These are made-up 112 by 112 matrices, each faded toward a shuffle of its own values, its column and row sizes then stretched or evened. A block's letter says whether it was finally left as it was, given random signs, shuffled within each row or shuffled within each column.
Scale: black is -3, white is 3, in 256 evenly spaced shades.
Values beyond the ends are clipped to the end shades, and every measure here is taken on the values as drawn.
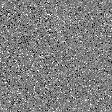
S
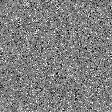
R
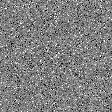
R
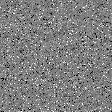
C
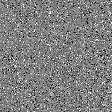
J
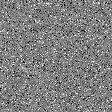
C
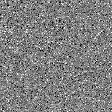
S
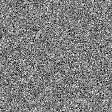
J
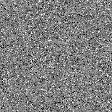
J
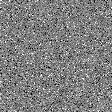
C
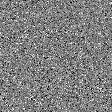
C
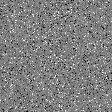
R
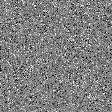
R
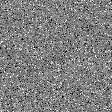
C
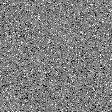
J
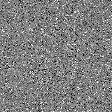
J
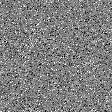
C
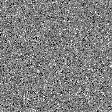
J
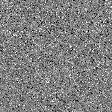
C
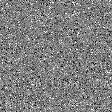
S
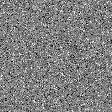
C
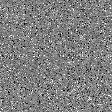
S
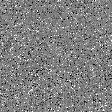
S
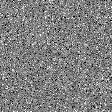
J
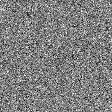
R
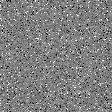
J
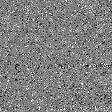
S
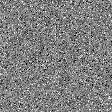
C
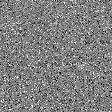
J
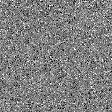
S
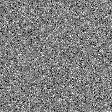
R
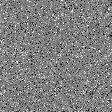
C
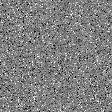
R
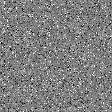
R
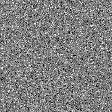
R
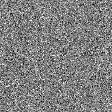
J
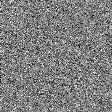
J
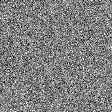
R
